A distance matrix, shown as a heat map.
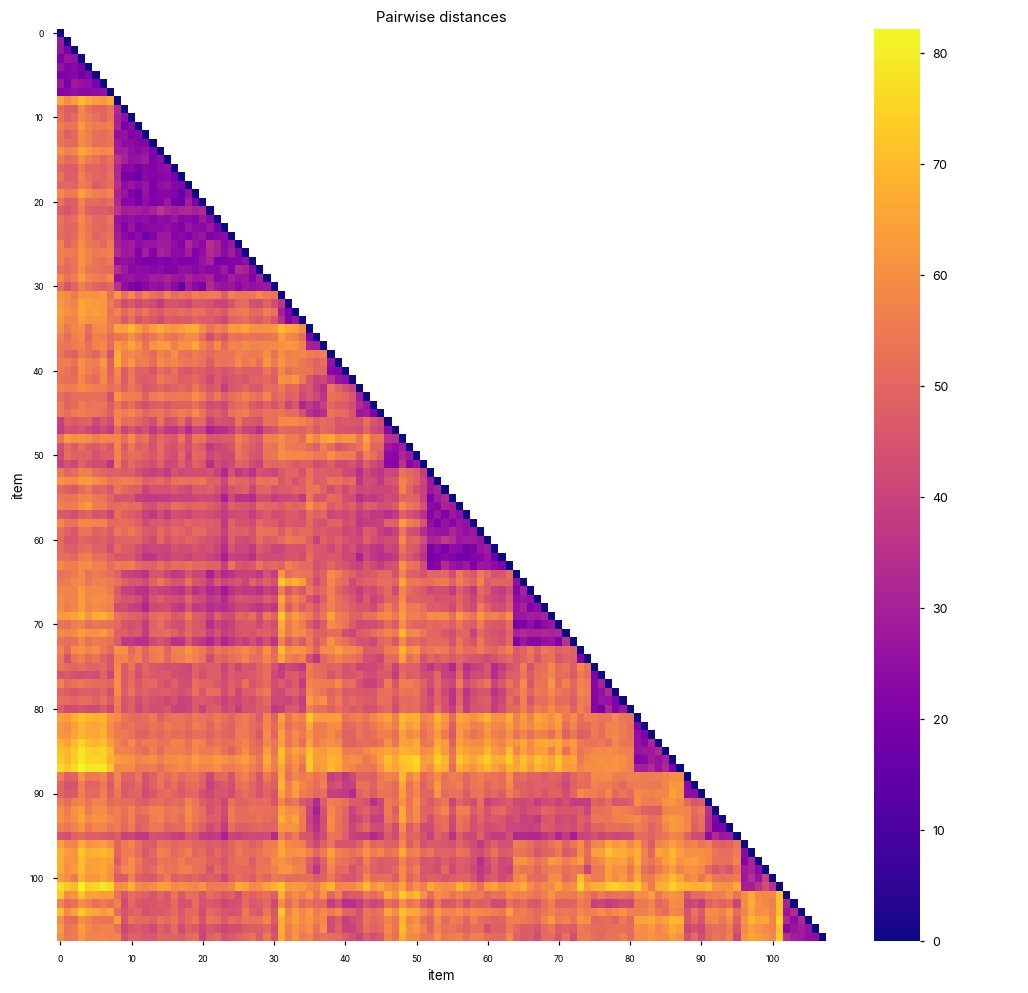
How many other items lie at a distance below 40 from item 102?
5
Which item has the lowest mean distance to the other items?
23
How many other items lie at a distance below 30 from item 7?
7
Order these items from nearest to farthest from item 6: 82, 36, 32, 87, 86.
36, 32, 82, 86, 87
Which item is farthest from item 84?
3
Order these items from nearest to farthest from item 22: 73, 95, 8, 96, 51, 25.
8, 25, 95, 51, 96, 73
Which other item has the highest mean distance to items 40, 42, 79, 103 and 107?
101
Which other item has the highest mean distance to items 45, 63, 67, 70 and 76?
86
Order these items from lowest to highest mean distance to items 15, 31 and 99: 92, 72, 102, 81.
72, 92, 102, 81
